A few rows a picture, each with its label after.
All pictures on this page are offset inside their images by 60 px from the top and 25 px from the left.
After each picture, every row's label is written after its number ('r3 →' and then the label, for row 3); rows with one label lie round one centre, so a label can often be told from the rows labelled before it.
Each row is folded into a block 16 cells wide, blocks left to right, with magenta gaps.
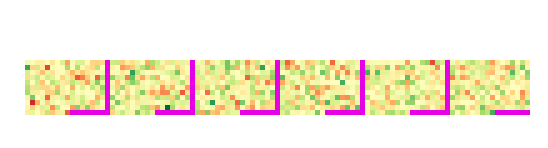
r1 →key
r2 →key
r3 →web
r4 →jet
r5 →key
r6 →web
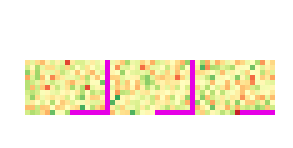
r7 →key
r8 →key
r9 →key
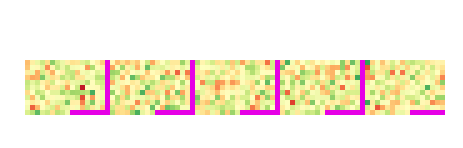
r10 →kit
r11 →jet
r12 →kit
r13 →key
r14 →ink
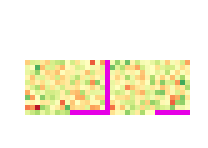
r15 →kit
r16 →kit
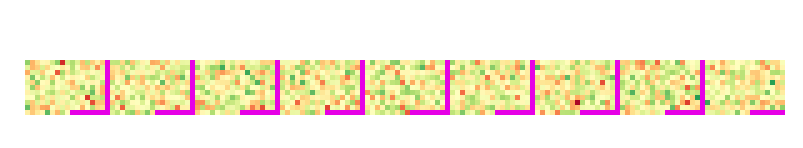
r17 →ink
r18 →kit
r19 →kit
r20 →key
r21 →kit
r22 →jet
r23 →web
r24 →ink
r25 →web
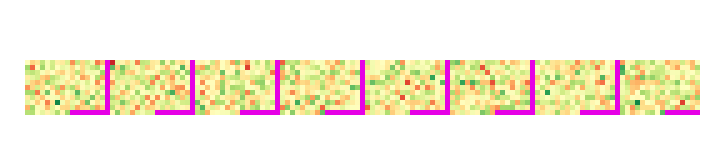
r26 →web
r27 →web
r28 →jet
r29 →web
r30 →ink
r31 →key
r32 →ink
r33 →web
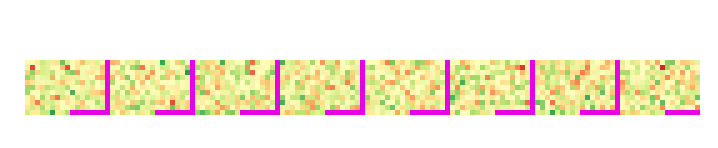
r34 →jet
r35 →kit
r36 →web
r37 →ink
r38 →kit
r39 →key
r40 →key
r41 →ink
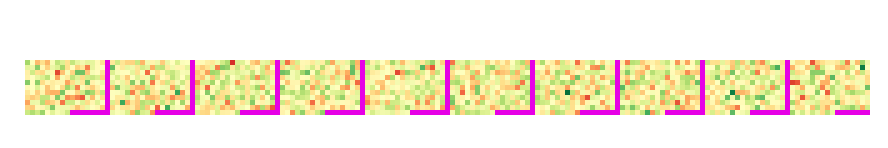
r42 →kit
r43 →key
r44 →ink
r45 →jet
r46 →kit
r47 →web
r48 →key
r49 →jet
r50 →jet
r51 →jet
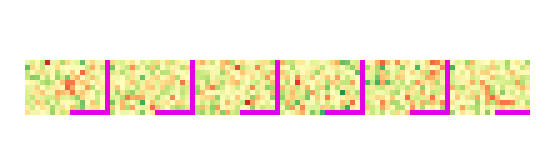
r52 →key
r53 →web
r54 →jet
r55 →web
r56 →key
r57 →kit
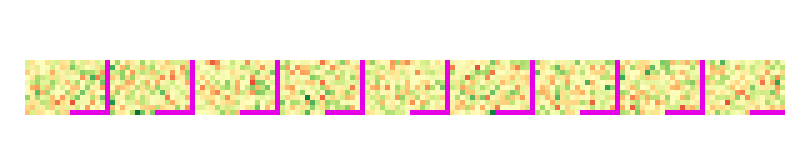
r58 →ink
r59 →web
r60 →key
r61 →web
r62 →key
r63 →jet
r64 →jet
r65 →jet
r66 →kit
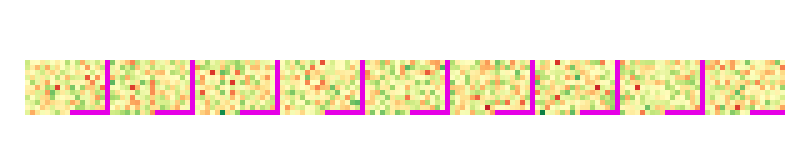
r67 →ink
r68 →key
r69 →jet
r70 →kit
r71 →kit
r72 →ink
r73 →key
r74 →web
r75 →jet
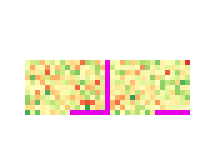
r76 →web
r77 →kit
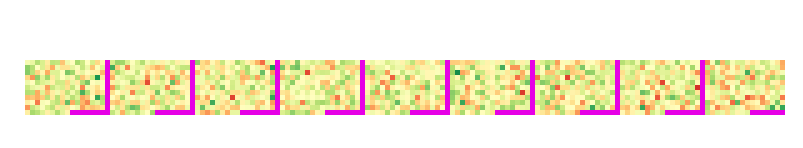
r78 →kit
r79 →kit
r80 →ink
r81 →kit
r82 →web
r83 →key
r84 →key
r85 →ink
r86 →web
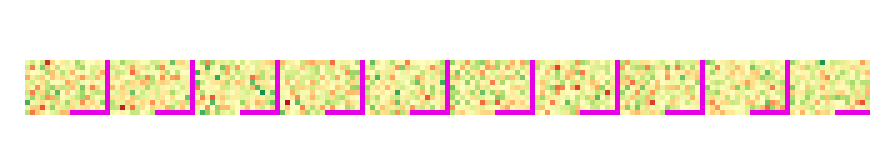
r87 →ink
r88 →web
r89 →kit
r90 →web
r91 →key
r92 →ink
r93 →key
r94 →jet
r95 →ink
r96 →ink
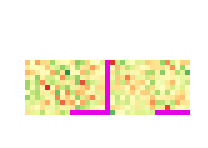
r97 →key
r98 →web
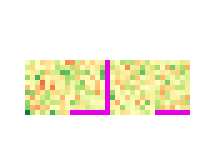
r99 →web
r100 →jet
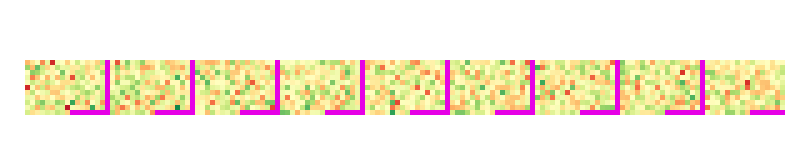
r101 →web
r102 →ink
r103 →key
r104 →kit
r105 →jet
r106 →kit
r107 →web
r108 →kit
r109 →key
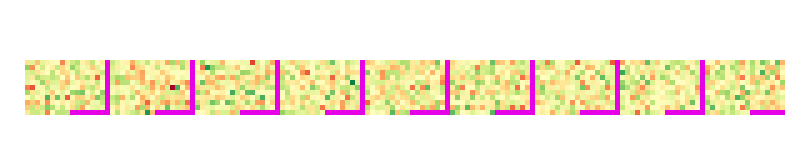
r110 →kit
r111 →key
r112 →web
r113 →kit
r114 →jet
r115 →jet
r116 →kit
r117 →key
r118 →ink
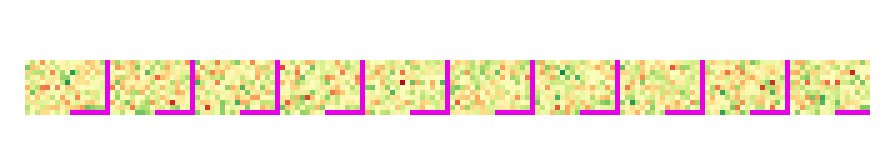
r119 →web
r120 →web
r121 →kit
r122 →jet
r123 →jet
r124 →jet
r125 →jet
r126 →web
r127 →kit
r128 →kit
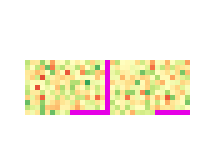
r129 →jet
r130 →web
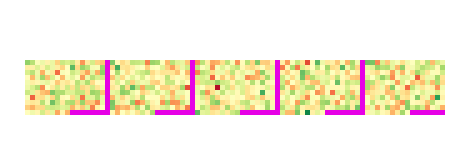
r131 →kit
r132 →ink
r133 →web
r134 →jet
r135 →kit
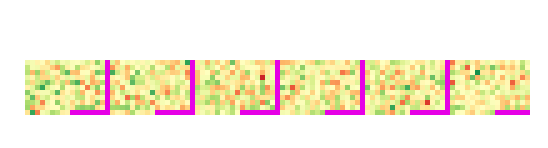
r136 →key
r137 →jet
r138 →key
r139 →jet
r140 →kit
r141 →jet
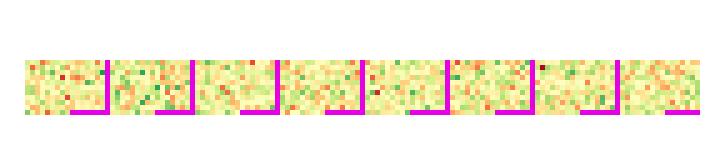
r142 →web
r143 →key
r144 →web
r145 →ink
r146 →web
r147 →jet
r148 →web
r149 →kit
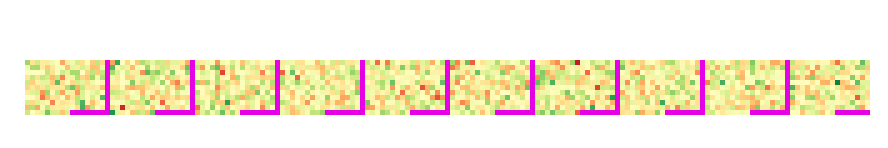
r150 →ink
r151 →web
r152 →key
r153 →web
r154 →key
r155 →jet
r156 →key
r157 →kit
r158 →ink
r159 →jet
